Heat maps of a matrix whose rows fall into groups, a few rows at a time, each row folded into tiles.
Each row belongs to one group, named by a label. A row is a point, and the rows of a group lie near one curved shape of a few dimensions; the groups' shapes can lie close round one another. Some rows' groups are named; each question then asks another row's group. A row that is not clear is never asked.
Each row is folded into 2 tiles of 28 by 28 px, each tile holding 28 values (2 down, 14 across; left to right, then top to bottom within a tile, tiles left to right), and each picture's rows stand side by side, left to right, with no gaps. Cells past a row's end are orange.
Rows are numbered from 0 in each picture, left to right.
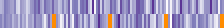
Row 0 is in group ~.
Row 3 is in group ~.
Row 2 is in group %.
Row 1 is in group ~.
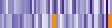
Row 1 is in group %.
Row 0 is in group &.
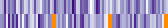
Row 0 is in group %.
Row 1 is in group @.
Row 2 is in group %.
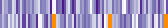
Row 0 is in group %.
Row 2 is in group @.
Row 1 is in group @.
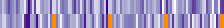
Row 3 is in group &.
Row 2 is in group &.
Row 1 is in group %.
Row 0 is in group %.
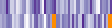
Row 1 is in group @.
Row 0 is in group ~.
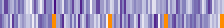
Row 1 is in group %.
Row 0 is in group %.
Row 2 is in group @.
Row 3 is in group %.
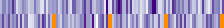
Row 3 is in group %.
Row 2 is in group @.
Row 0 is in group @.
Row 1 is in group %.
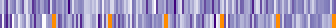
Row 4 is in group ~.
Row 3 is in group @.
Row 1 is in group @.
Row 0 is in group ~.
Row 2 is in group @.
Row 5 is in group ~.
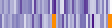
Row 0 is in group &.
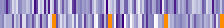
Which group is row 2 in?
~
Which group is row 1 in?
%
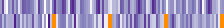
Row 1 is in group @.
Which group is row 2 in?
%
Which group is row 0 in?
&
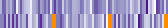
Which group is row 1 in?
%
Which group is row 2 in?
@
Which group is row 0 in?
%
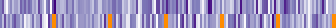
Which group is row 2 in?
~
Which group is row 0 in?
&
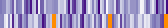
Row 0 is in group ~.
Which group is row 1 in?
~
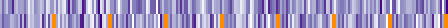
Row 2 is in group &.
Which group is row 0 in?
@
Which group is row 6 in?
@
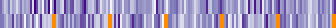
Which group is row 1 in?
%
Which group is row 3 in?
~
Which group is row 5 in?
%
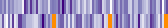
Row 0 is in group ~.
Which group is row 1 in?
@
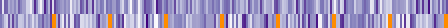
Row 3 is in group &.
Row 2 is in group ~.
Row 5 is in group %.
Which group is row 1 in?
~
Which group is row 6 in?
%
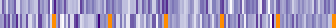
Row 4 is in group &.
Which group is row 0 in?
%
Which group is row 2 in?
~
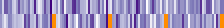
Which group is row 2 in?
%
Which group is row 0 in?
%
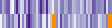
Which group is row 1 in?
~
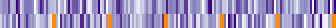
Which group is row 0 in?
@
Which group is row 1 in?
~
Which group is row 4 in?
~
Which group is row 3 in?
@
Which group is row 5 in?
&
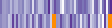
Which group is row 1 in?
&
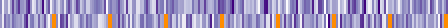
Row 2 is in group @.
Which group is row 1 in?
~
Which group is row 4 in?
@
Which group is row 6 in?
~
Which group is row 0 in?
~
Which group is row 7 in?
&
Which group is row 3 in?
~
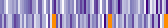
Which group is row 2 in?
&
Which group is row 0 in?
&
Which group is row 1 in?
&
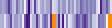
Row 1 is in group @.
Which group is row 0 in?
%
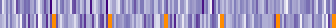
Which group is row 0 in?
%
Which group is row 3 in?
@
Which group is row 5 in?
&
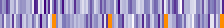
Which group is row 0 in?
&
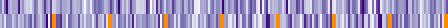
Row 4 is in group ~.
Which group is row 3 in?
%
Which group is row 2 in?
&
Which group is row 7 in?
%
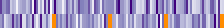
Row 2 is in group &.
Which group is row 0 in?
&
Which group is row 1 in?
&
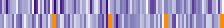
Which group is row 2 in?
%
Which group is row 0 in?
&
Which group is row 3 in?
%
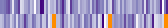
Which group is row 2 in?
&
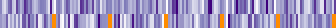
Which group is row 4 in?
~
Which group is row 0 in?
%
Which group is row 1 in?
~
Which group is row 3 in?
@
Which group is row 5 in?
@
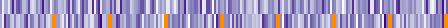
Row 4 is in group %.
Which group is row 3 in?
&
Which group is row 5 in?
~
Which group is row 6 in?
&
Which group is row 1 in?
~
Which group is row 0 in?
~
